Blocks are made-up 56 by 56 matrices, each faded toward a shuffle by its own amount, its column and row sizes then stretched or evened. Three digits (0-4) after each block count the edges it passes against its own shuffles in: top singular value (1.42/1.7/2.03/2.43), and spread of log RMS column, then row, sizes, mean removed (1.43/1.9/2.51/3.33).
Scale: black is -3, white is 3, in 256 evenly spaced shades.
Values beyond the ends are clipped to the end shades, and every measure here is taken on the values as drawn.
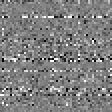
2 0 4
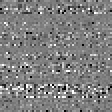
1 0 4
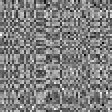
4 2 0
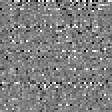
2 0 3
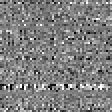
2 0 4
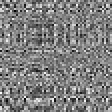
4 1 3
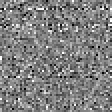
1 0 2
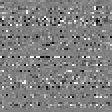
0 0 4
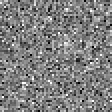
1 0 0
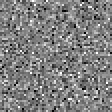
1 0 0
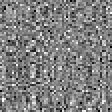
3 0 0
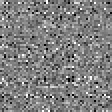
2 1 2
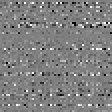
1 0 4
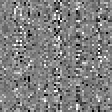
2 3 0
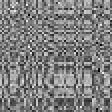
4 0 1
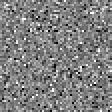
1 0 1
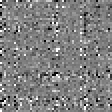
1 3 3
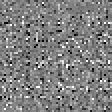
1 2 2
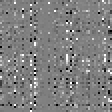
2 4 2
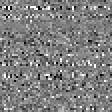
2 0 3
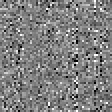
1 3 0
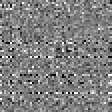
3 1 3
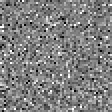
0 0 1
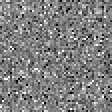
2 0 0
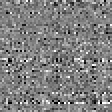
2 1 3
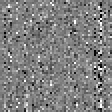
1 3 0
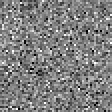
1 0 0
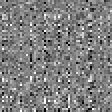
4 3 1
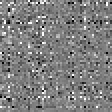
1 3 3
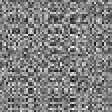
4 2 1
